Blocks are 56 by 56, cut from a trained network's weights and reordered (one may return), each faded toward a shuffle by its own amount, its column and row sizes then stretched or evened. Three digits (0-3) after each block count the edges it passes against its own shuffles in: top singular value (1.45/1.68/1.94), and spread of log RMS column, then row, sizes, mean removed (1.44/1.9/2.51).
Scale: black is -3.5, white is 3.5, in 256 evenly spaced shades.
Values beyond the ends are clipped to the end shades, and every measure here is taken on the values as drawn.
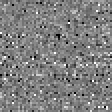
0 0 2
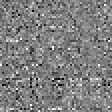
1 2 2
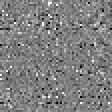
0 2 2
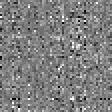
1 3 1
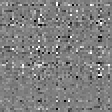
0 2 3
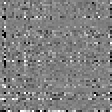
2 2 3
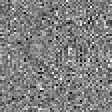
3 2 0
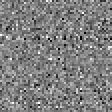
1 1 2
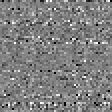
1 0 3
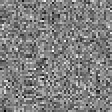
3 1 0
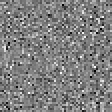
2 2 0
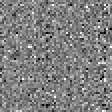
0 2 1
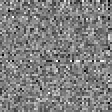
1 0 2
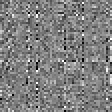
3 3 1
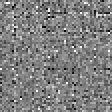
1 2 1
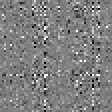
3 3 1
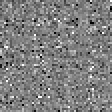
0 2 1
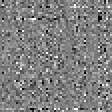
1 3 2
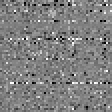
2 1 3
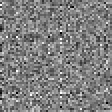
2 2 0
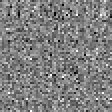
1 1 1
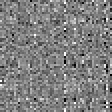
3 3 1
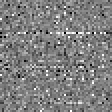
2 1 2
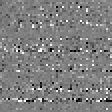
1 1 3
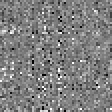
0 3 1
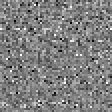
0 0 2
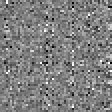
0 2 1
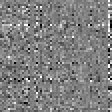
2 3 2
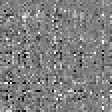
1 3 2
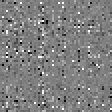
0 3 2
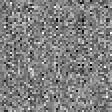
1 2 0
